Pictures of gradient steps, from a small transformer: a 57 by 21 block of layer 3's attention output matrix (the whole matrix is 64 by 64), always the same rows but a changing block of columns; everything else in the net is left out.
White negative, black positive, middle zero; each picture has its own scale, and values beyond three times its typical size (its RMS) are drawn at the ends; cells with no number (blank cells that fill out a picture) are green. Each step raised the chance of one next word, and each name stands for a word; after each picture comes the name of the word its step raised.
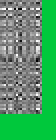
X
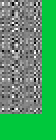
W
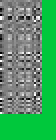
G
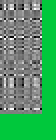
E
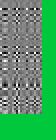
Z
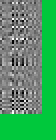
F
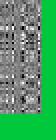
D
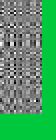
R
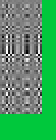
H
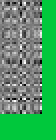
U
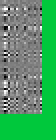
Z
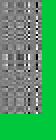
H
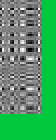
X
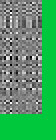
G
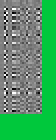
Z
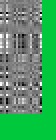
R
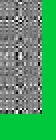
F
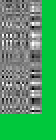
R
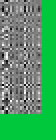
U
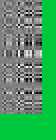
W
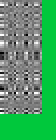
W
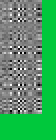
F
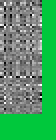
X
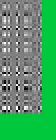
U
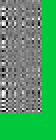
F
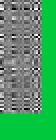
E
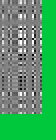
H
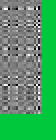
X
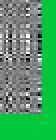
H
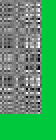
W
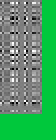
G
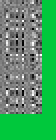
H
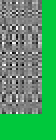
D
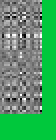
R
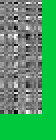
D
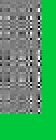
G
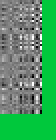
D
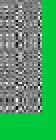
R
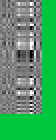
W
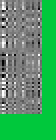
E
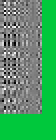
R
